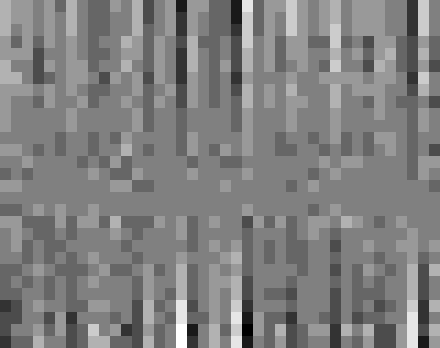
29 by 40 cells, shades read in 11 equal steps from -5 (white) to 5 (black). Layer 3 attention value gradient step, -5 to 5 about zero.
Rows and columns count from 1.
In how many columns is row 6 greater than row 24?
12
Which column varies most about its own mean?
17
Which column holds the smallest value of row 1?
23
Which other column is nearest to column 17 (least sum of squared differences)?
38
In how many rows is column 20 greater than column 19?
9
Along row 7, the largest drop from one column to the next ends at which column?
39
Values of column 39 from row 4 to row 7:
-1 -2 -1 -3
